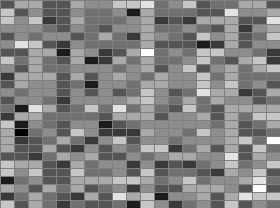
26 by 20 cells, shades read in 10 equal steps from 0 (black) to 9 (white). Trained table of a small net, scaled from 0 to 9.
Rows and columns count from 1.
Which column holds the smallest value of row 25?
12
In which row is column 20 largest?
18
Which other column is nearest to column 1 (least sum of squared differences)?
6
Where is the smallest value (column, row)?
2, 17
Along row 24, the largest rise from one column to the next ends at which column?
19
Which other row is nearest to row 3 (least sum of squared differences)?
21
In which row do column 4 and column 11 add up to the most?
7
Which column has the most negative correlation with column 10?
1
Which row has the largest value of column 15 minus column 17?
8
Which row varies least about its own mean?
4
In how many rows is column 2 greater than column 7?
13
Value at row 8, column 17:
3
